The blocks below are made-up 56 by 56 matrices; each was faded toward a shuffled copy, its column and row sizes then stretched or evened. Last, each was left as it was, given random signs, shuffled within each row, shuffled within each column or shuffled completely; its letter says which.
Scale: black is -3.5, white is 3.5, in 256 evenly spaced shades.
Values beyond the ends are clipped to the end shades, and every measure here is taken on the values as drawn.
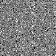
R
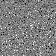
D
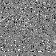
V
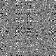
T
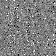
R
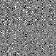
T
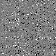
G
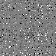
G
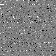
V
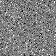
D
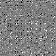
T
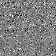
V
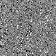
R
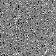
R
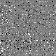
G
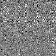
T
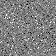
D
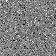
D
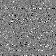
V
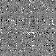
T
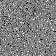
D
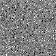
R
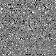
V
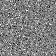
D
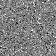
D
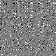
T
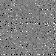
G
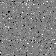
V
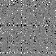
T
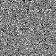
V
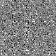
G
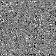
G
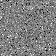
D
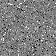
D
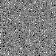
R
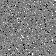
D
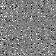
G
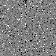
R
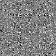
G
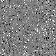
R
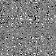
G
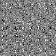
T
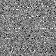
V
